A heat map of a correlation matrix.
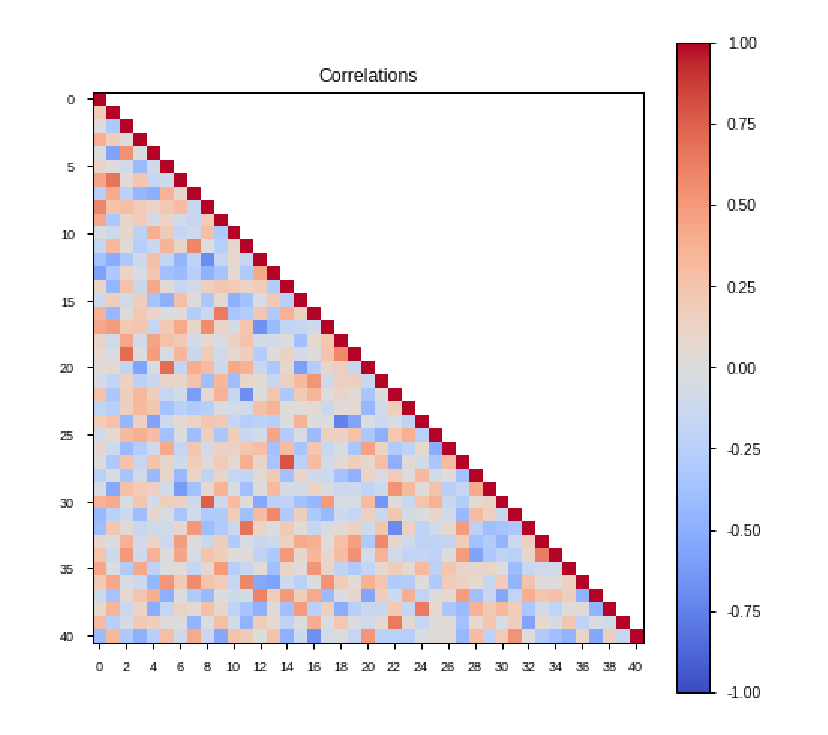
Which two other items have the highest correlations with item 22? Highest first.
39, 29
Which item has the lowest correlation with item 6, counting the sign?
29
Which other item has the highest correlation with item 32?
11
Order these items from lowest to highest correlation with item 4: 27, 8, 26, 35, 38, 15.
38, 15, 35, 26, 8, 27
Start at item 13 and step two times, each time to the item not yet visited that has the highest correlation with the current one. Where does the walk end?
40
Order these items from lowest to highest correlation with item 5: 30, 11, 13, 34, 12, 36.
13, 12, 34, 30, 11, 36
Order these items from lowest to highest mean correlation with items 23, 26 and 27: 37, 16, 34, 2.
2, 34, 16, 37
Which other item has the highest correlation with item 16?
9
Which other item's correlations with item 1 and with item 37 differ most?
12
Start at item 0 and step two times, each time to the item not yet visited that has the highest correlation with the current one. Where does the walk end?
30
